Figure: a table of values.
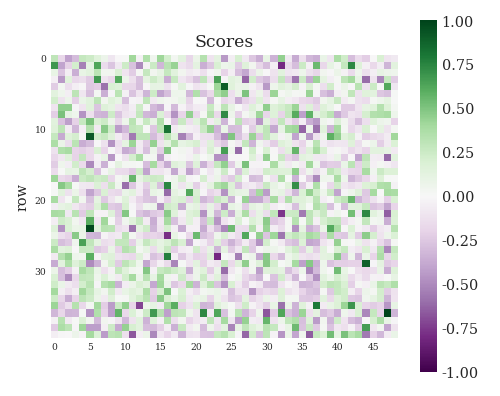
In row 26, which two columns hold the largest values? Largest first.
4, 40
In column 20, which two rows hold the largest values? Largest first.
25, 5
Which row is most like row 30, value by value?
26
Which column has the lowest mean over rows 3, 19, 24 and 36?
34
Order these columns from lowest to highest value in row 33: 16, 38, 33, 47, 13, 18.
47, 33, 38, 18, 13, 16
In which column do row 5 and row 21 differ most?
24
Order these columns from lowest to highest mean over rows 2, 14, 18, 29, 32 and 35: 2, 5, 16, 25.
5, 25, 2, 16
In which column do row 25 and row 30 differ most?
16
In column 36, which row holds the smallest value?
39
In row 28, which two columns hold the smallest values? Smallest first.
23, 26
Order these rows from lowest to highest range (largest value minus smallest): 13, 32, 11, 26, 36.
32, 26, 13, 11, 36
